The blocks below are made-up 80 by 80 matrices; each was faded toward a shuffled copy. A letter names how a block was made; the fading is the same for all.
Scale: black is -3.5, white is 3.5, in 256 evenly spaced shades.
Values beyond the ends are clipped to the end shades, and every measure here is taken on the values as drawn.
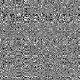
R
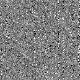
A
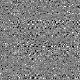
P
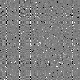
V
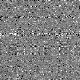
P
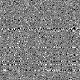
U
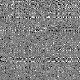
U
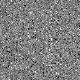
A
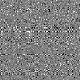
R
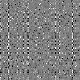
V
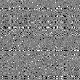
R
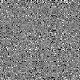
P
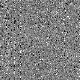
A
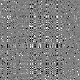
V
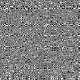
U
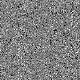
A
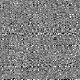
U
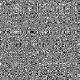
U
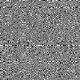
U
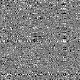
U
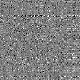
P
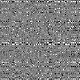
R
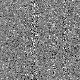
A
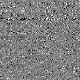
P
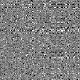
U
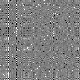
V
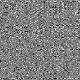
P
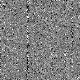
A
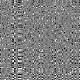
V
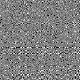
R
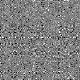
P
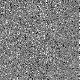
A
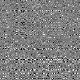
R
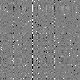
V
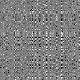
V
